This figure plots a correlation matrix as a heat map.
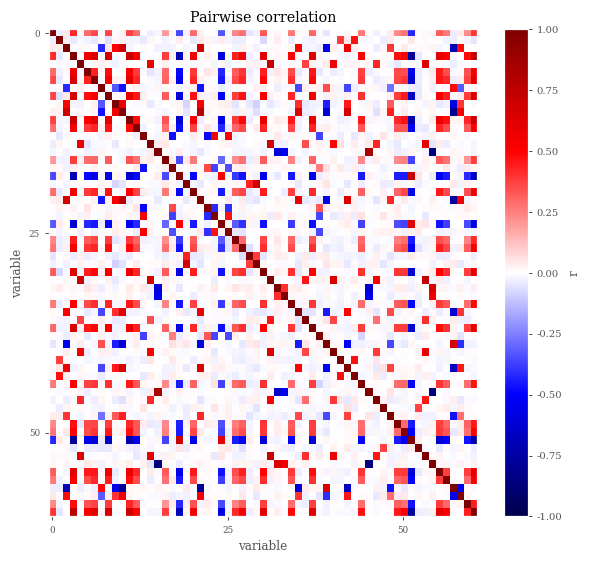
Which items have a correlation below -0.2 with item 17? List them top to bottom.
13, 23, 25
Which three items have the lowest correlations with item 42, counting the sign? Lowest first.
57, 39, 7
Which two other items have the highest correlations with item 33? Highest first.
54, 32
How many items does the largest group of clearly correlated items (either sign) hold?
24
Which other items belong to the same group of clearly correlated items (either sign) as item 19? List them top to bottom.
28, 29
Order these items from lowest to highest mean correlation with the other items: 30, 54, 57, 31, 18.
18, 57, 54, 31, 30
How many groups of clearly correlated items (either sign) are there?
8
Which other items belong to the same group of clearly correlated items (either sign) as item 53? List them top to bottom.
4, 14, 31, 36, 40, 46
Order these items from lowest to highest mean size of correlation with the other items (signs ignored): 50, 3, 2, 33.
33, 2, 50, 3
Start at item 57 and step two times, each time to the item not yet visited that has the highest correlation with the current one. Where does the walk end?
7
